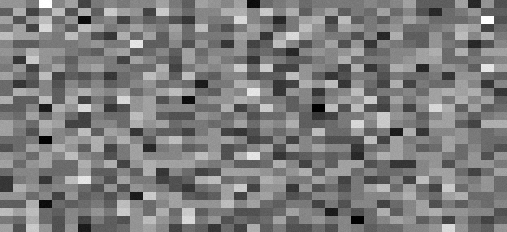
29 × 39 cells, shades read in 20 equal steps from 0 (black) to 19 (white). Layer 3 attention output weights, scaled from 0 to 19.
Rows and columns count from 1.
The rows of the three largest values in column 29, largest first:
13, 18, 24
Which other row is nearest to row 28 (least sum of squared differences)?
8
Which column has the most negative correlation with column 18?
25
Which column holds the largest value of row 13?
10
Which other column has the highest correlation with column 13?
15
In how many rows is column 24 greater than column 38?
11
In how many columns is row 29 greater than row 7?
9
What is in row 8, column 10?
5
